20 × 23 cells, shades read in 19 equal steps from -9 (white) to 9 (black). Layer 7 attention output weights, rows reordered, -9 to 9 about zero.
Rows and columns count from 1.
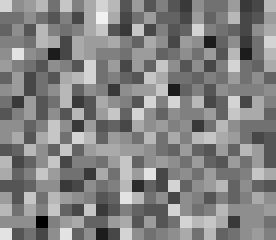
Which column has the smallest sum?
8
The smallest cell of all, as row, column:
2, 9
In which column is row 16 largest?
12
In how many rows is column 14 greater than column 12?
11
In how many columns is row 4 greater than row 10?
10
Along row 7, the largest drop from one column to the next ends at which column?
13
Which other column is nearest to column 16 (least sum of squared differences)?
22
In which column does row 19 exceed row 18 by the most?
4
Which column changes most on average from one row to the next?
7
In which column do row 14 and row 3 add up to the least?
17
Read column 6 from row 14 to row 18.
4 1 5 -2 2
